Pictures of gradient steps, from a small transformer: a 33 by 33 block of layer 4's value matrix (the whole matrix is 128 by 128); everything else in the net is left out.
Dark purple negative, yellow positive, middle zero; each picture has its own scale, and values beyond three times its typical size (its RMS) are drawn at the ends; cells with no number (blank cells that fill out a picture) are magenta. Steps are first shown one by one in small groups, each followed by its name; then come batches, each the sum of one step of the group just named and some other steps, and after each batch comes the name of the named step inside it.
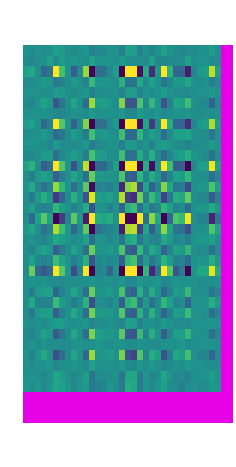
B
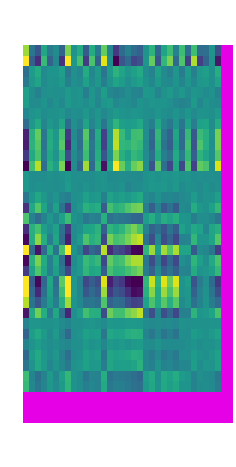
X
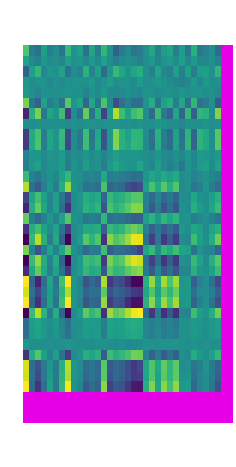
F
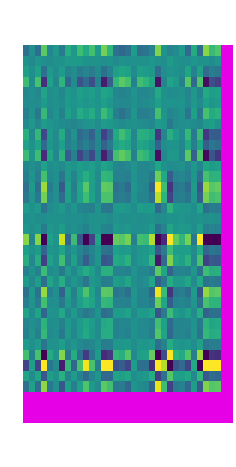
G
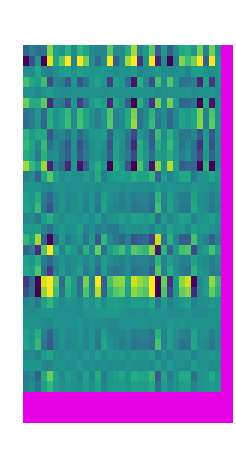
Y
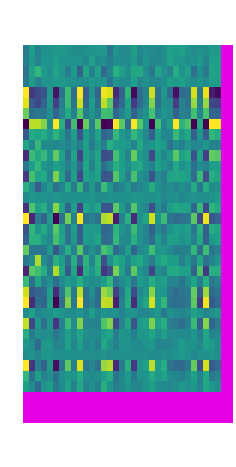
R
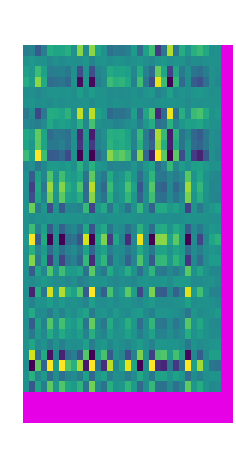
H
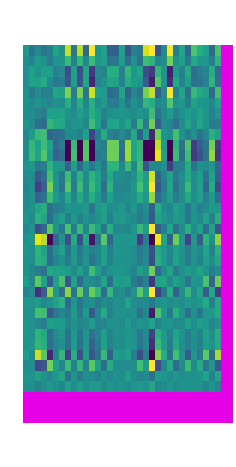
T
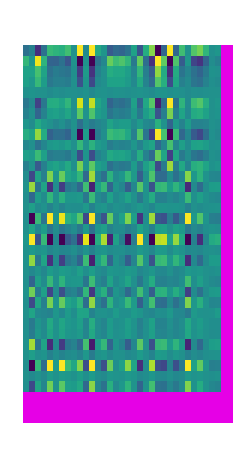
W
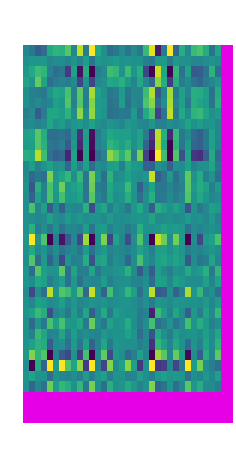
H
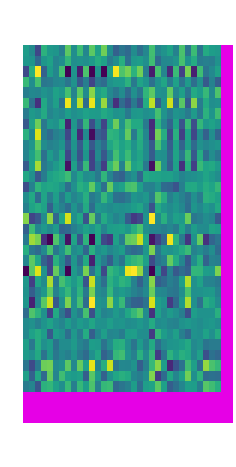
G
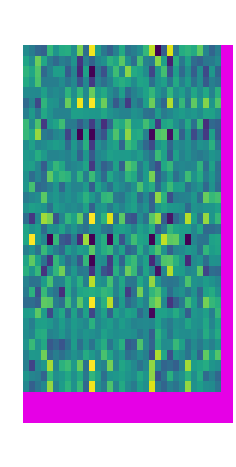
W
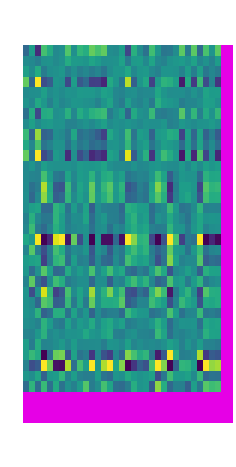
G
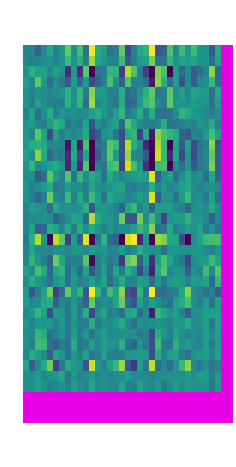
T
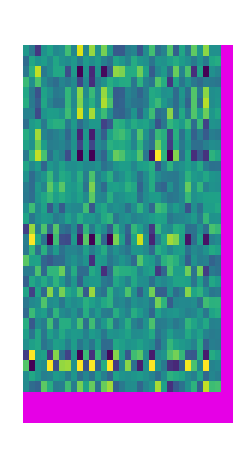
H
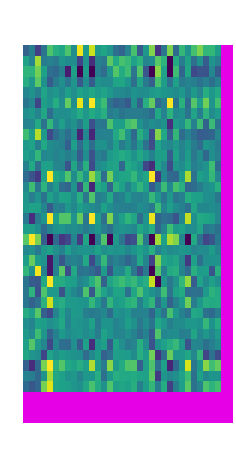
W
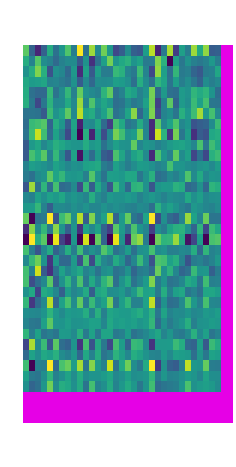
W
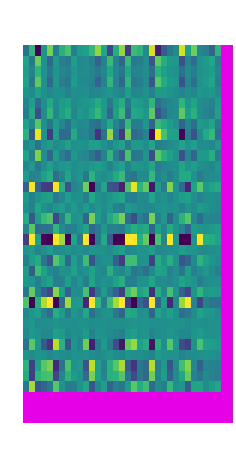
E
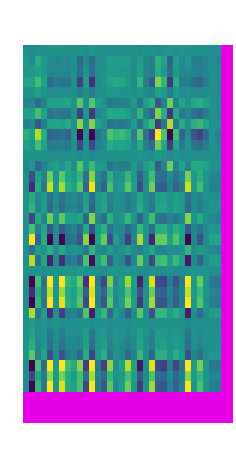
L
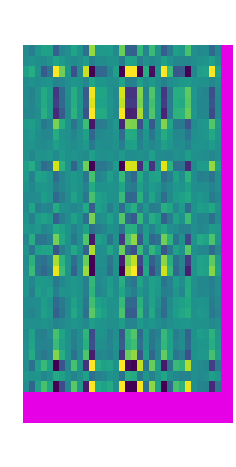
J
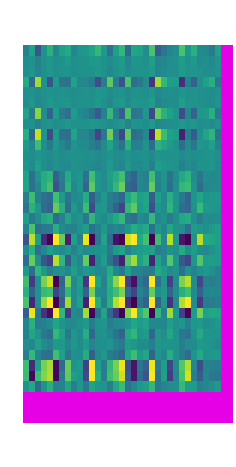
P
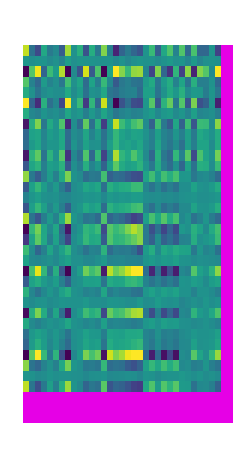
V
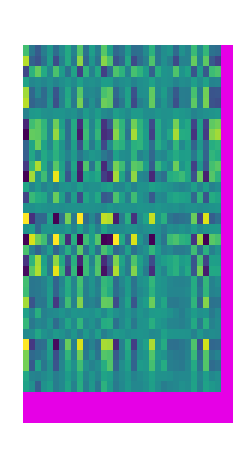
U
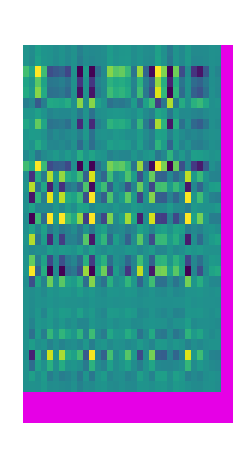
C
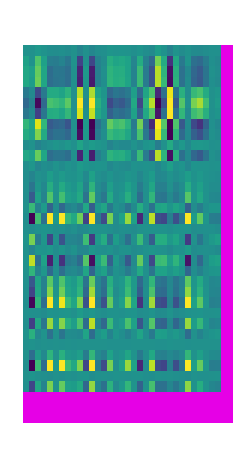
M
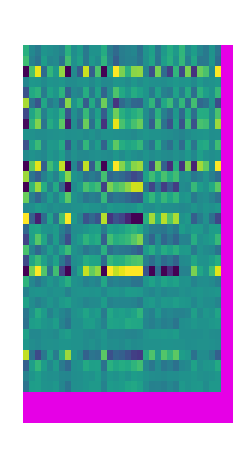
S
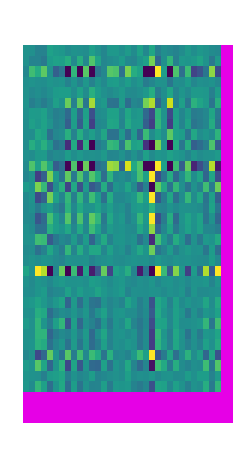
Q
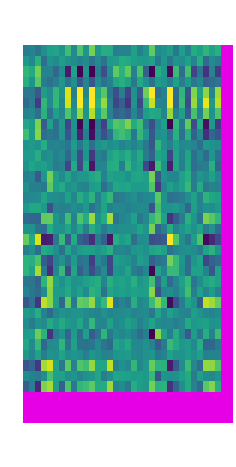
M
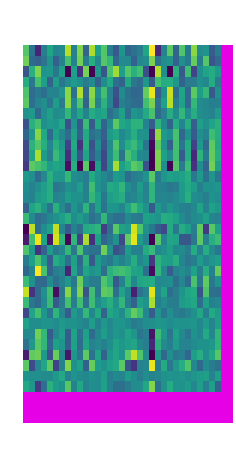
V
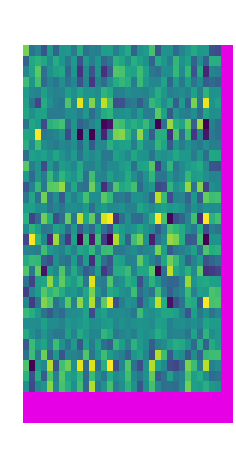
L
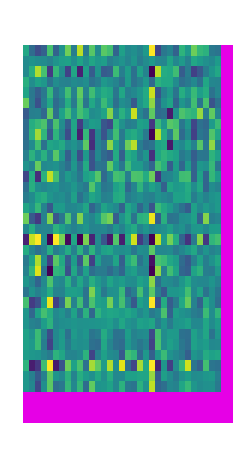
U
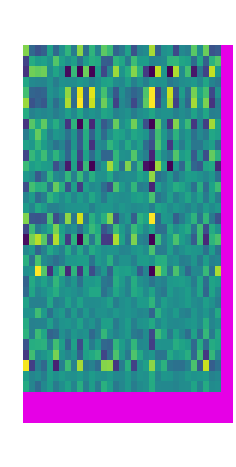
Q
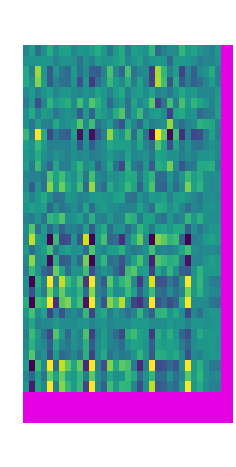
L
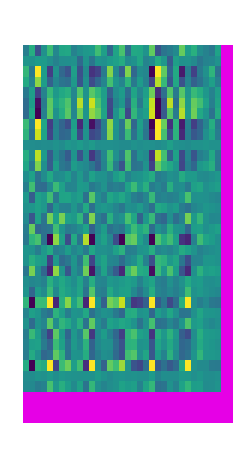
M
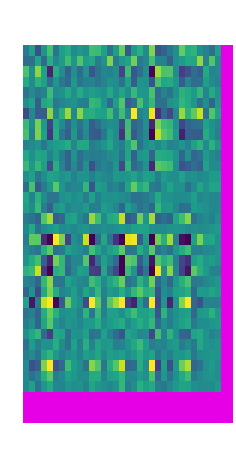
E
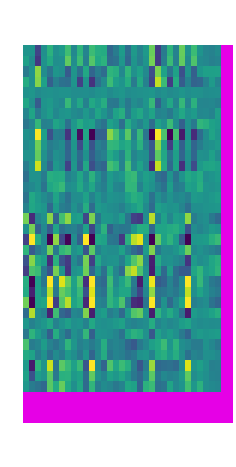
L
